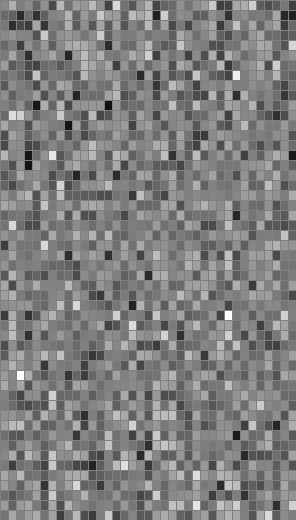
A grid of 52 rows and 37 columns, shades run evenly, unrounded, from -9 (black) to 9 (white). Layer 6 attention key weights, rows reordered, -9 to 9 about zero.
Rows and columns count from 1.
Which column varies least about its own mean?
24
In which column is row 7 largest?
35
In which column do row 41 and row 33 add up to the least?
23
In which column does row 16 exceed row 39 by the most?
7
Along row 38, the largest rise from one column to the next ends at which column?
3
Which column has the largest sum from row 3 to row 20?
19
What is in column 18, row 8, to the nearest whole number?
-6
